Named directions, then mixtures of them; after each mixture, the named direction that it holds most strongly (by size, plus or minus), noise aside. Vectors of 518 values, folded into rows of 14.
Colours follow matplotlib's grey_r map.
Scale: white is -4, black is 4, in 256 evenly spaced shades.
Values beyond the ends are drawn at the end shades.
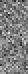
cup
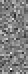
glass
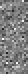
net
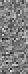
glass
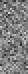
cup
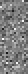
net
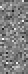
net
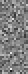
glass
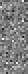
net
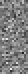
glass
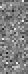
net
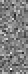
glass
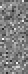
net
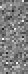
net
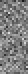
cup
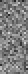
cup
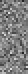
cup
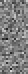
glass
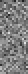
cup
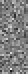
glass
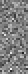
glass
